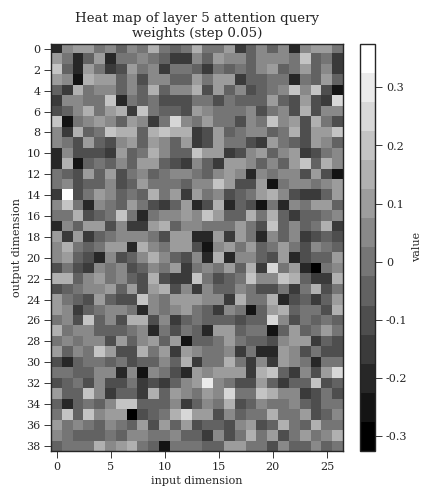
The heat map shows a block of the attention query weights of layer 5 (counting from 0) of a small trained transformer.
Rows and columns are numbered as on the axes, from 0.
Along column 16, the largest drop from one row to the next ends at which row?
20
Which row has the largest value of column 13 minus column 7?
35
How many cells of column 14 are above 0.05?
6
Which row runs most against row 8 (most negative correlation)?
1
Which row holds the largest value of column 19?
33
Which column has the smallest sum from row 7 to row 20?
23
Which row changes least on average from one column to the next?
38
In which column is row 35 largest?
12
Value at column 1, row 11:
0.15
